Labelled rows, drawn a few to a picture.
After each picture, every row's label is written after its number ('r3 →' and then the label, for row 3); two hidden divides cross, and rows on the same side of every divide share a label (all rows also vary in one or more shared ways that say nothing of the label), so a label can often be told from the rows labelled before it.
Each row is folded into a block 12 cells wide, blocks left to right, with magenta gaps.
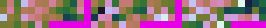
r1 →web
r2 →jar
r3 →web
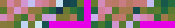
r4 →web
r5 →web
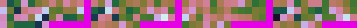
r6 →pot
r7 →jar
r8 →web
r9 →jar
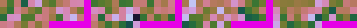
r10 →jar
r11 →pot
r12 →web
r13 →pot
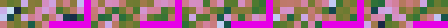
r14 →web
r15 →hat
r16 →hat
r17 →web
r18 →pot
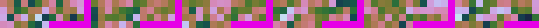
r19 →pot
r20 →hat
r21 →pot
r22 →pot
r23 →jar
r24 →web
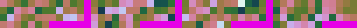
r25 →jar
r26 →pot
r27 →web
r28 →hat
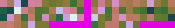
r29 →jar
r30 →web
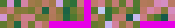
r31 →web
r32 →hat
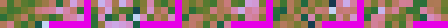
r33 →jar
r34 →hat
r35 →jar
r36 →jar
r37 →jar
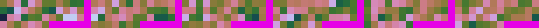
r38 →jar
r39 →web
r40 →web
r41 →pot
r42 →hat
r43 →pot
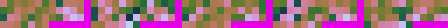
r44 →jar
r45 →hat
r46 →jar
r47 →jar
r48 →hat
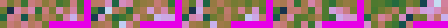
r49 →jar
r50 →jar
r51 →jar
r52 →jar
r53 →jar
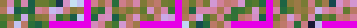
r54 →hat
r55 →jar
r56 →pot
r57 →jar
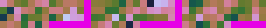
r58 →jar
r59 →jar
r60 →pot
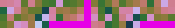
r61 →hat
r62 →pot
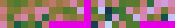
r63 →pot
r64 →hat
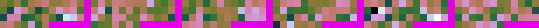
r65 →jar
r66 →web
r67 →jar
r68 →hat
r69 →jar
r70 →hat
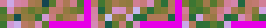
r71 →hat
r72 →pot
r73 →pot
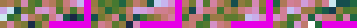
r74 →web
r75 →jar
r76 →jar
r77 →web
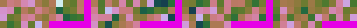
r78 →web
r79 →pot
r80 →pot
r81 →hat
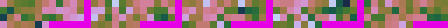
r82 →jar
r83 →web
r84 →web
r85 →web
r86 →web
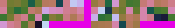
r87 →jar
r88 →web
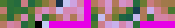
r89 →jar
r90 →hat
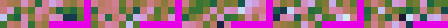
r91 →web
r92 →hat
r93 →jar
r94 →jar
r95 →hat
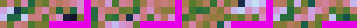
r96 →web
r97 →hat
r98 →jar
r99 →web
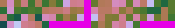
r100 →hat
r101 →web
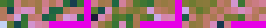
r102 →pot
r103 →jar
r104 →jar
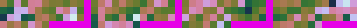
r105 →jar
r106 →hat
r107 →web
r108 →jar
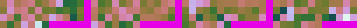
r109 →web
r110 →pot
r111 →hat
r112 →jar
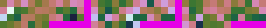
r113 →web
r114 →pot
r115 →pot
